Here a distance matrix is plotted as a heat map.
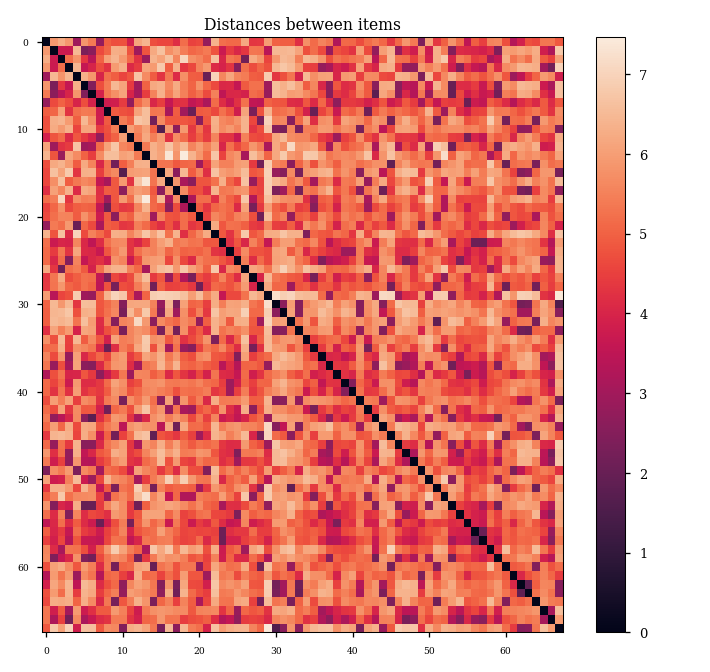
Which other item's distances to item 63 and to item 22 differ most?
62
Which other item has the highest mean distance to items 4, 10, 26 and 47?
22
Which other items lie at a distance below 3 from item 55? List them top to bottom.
7, 11, 38
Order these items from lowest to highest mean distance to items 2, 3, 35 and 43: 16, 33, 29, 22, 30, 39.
39, 29, 16, 22, 33, 30
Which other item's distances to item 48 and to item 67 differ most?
30
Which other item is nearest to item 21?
4
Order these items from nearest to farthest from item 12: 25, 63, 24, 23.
23, 25, 24, 63
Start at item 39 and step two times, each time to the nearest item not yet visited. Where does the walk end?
24
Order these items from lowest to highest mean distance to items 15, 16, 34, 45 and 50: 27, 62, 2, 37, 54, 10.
27, 10, 62, 37, 54, 2
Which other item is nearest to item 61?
49
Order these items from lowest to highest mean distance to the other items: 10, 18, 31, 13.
10, 18, 31, 13
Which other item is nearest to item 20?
28
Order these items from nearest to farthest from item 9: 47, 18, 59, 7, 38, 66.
7, 38, 18, 66, 59, 47
